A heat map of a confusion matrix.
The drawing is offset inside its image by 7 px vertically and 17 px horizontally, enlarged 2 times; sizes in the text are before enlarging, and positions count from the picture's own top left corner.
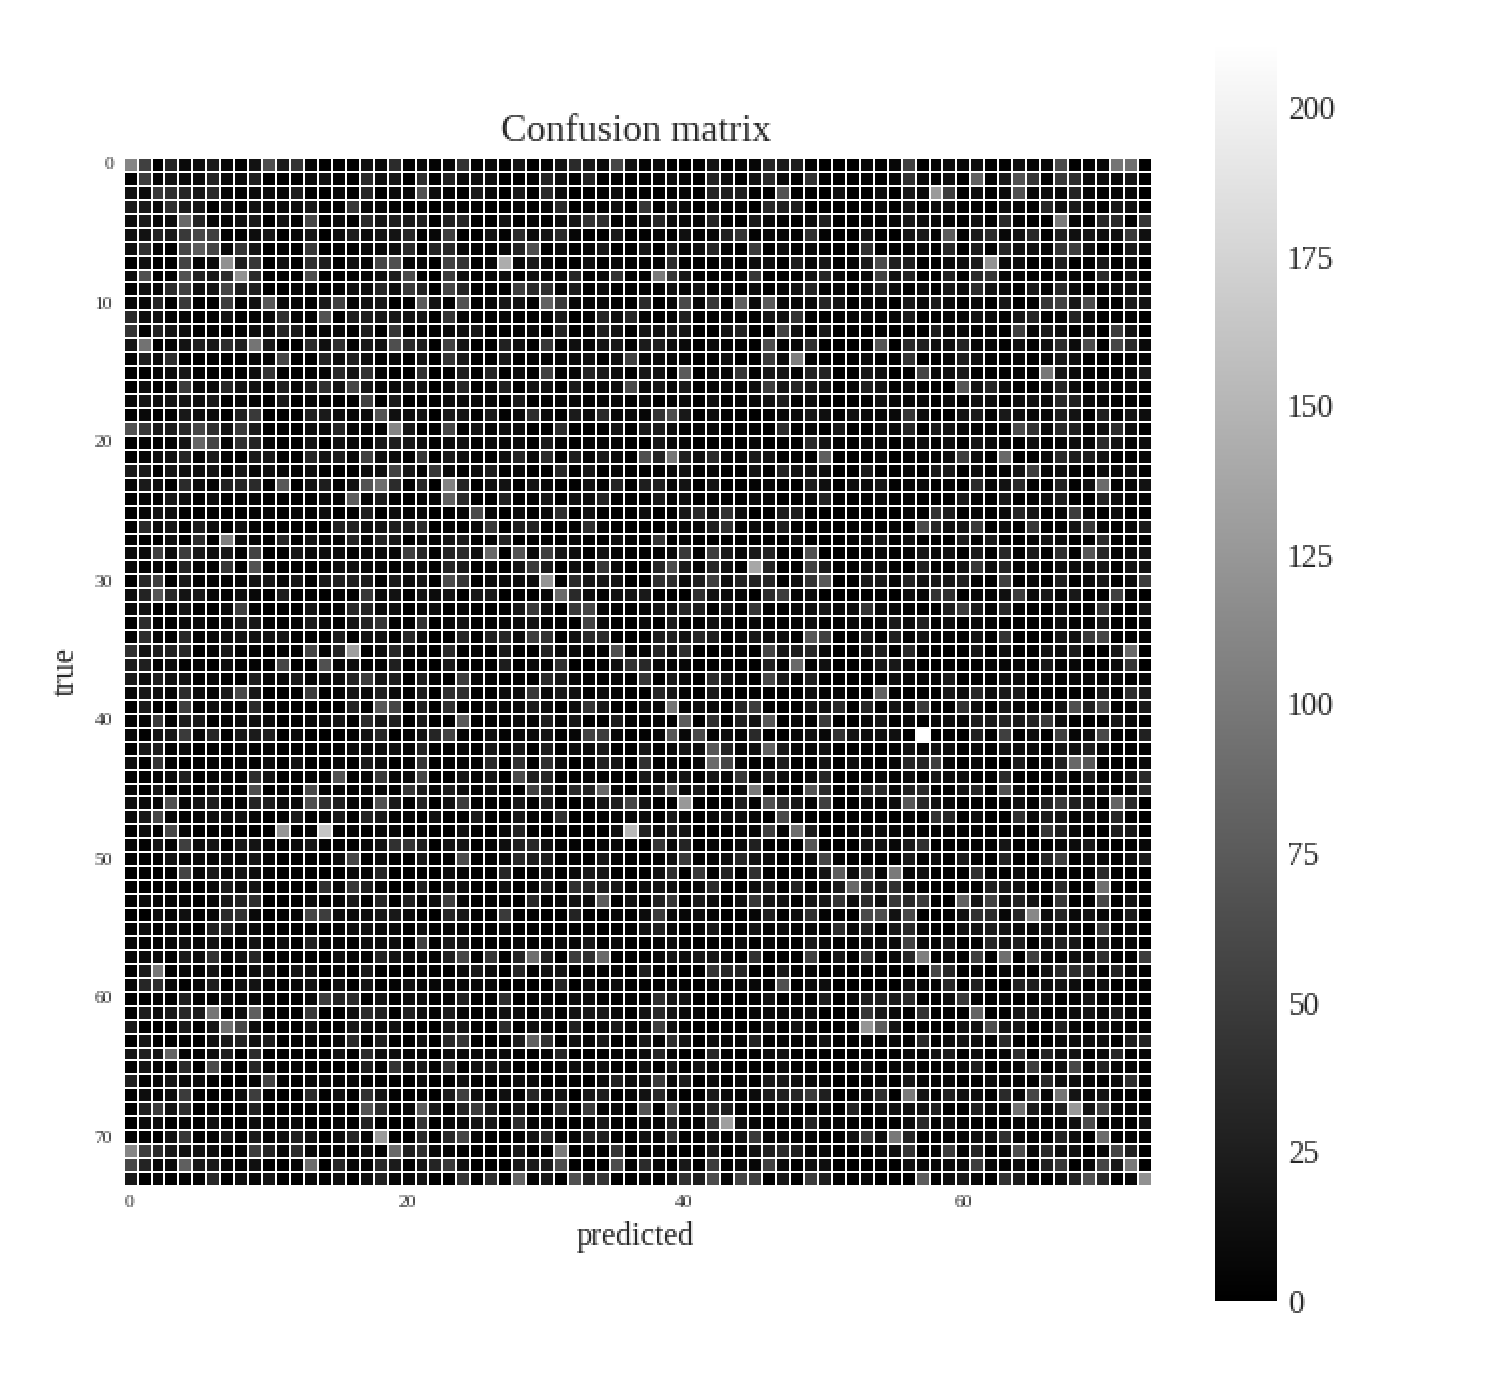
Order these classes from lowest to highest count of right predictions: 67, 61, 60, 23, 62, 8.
60, 62, 61, 67, 23, 8
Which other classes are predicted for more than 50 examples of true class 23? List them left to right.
11, 17, 18, 70
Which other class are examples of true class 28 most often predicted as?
26
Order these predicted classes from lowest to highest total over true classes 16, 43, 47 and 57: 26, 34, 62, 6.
62, 6, 26, 34
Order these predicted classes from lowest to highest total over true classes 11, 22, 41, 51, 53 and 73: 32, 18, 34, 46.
46, 32, 18, 34
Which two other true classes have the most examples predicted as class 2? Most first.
58, 31
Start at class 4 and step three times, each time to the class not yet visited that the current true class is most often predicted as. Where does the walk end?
21
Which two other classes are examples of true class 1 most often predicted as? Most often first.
61, 64
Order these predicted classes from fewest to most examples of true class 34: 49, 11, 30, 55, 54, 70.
54, 11, 55, 30, 70, 49
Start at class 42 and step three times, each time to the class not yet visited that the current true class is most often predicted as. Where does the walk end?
24
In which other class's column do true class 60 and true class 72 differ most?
13
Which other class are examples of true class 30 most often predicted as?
50
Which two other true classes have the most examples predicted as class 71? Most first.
0, 46
